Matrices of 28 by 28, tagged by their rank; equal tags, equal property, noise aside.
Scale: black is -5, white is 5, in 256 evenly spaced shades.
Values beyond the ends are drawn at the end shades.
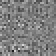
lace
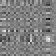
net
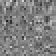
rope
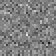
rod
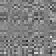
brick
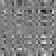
net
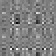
net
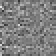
lace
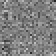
rod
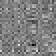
rope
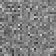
rod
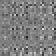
brick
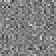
lace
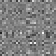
rope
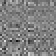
brick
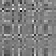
net
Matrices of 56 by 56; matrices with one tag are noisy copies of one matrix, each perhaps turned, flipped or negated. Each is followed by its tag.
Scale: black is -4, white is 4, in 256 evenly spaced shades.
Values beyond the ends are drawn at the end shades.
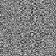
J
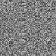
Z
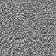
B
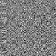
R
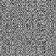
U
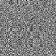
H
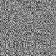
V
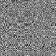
H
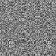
Z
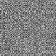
U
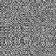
U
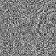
B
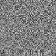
R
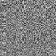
R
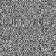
Z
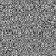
Z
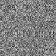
Z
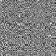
H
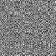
V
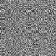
H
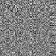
R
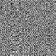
U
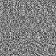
B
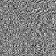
B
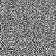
V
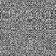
U
